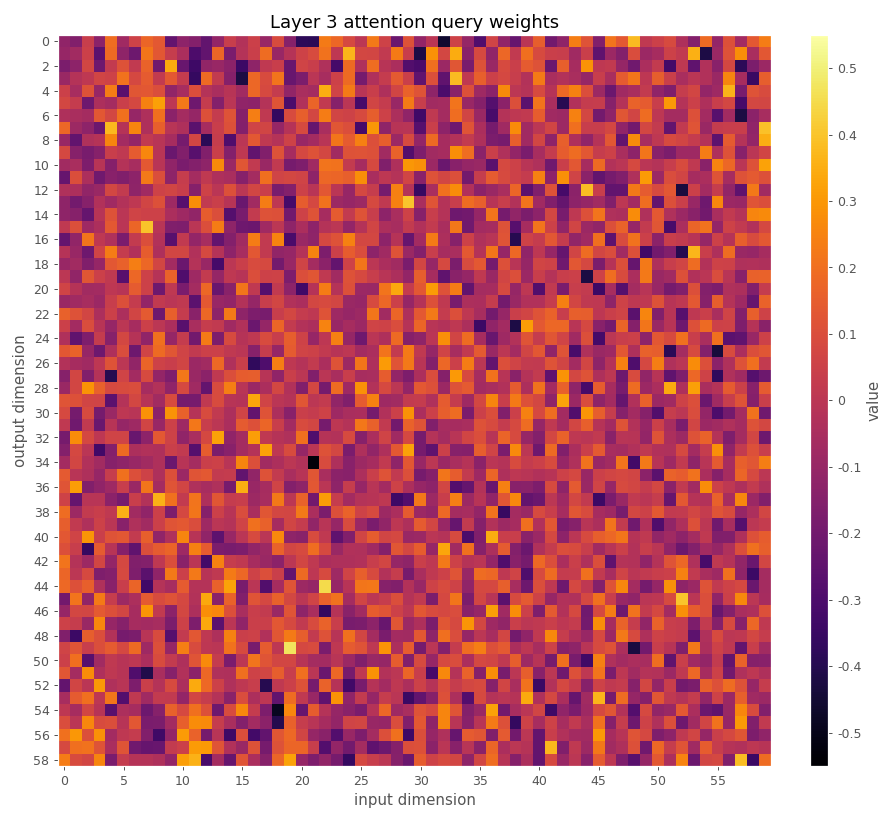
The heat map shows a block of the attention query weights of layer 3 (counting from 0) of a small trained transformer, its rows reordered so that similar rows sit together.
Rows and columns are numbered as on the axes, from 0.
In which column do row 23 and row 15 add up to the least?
38
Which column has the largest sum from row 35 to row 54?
32
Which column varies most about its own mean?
11
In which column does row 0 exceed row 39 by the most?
48
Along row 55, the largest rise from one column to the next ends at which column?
19
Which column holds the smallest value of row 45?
37
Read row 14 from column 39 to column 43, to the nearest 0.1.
-0.2 -0.1 0.1 -0.2 0
